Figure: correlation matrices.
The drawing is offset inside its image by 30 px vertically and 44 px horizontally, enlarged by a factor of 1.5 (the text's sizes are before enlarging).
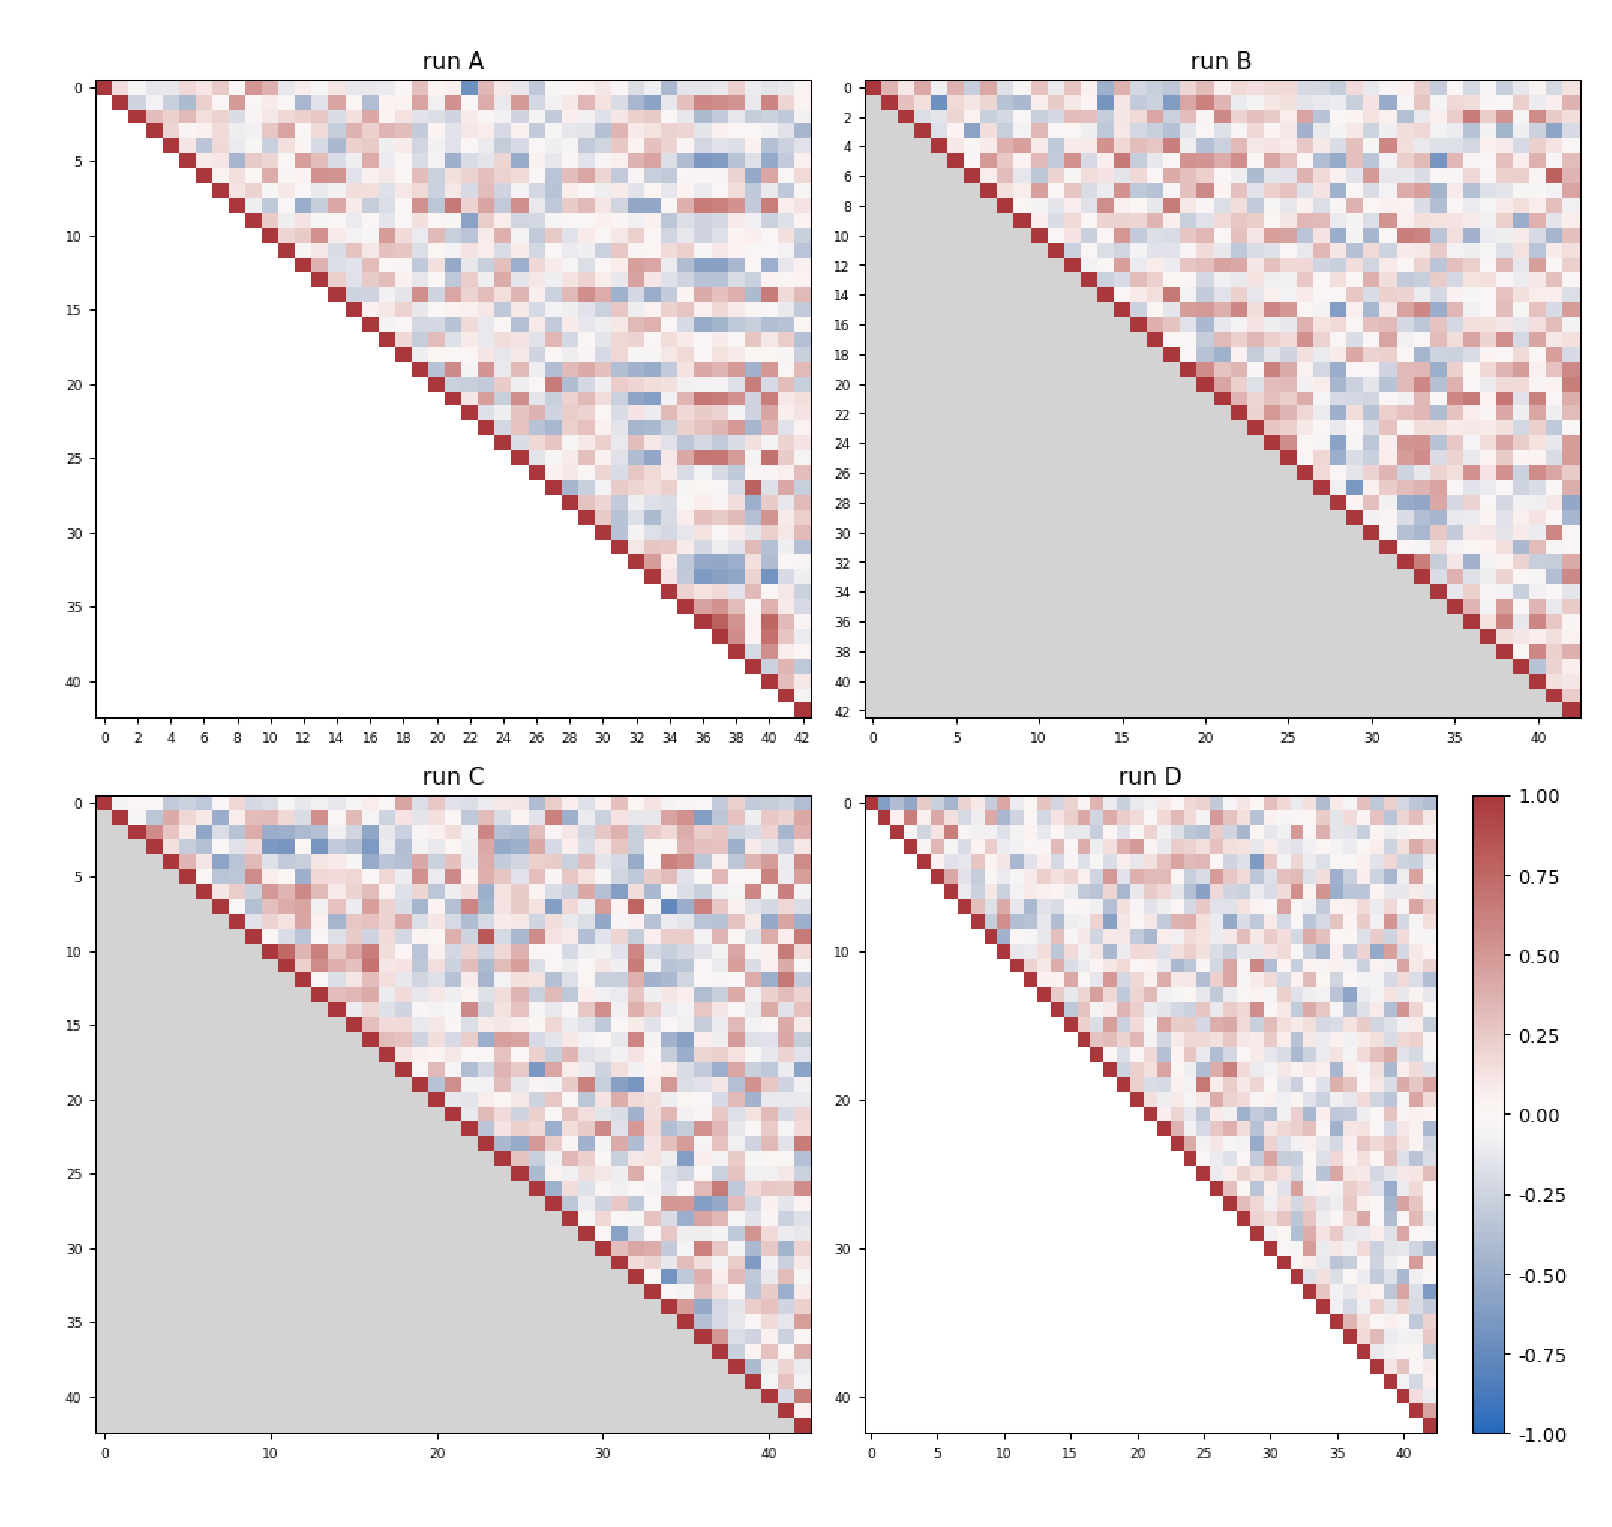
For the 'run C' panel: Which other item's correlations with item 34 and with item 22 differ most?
7
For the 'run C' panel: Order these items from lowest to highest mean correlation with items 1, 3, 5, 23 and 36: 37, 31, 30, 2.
30, 31, 37, 2
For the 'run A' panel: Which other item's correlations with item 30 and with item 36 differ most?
37
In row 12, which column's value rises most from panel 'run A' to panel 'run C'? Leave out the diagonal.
8
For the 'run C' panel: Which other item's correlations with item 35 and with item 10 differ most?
16
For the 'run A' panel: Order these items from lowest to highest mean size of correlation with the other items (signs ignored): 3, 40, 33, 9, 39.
9, 3, 39, 33, 40
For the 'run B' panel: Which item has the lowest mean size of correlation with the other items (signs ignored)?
37
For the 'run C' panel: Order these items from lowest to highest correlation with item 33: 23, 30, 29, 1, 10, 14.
10, 1, 29, 23, 14, 30
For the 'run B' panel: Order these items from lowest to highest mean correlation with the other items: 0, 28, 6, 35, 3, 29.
28, 3, 29, 0, 6, 35
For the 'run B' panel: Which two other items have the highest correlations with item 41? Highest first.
6, 30
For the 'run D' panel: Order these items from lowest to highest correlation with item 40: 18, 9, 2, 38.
2, 18, 9, 38
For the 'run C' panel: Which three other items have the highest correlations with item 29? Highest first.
19, 39, 6
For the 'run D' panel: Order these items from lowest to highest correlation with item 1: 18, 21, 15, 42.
21, 42, 15, 18
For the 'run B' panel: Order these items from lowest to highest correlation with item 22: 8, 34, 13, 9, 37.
34, 13, 37, 8, 9
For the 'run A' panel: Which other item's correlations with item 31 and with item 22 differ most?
40
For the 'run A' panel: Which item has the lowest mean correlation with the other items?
33
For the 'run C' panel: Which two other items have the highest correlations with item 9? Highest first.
23, 42
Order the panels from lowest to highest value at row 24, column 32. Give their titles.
run D, run C, run A, run B
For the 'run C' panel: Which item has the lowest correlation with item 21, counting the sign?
32
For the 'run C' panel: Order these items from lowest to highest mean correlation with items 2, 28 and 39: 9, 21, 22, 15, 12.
15, 12, 22, 9, 21
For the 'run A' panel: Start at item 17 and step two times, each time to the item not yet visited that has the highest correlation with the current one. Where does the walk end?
13
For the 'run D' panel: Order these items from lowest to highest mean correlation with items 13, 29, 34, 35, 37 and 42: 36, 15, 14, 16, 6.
15, 6, 36, 16, 14
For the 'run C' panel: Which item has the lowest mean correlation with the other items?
3
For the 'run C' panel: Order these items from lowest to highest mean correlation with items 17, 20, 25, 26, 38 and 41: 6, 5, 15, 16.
5, 6, 15, 16
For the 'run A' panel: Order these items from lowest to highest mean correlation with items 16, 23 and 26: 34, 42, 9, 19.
34, 9, 19, 42
